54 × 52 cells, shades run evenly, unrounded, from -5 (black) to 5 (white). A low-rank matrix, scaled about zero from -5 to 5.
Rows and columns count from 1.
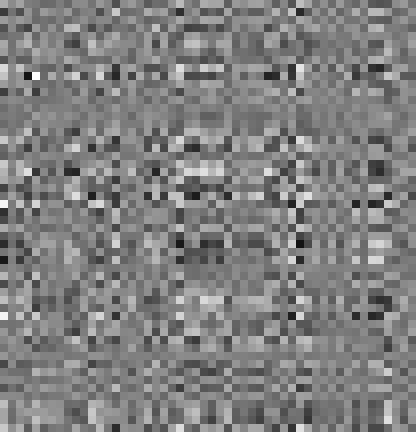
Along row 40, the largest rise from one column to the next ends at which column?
38
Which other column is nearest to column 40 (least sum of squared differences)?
9
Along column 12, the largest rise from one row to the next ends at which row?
26
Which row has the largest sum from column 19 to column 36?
22
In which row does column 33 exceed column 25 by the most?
25
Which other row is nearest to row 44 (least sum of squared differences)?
13
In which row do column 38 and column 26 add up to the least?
31
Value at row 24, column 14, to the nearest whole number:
-1
